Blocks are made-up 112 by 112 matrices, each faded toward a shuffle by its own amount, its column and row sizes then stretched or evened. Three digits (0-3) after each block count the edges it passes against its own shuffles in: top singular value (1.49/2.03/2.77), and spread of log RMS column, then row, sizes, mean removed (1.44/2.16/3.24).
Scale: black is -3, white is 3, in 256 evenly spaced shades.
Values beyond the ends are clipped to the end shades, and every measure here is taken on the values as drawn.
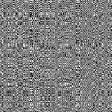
3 3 0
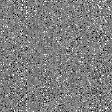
1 2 1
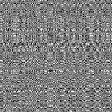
3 0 3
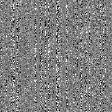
1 3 0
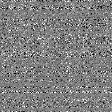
0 1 3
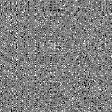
2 2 0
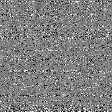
1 0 3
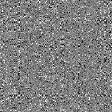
2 2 1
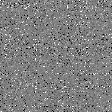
0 1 2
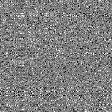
2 0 2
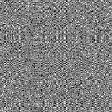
3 2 1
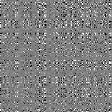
3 3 3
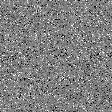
0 0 1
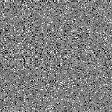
2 1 1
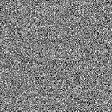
2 1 0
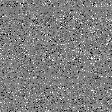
0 1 2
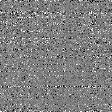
0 2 3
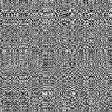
3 1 3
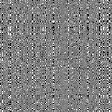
3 3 2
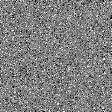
0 1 0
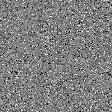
1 0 0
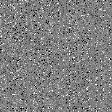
0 2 1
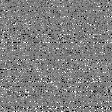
1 0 3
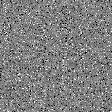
1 0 0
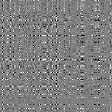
3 3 3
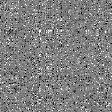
2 2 0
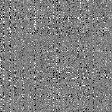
0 3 2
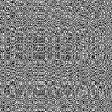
3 2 0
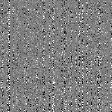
0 3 1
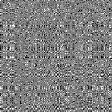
3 2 2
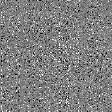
1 2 1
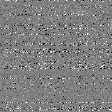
0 1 3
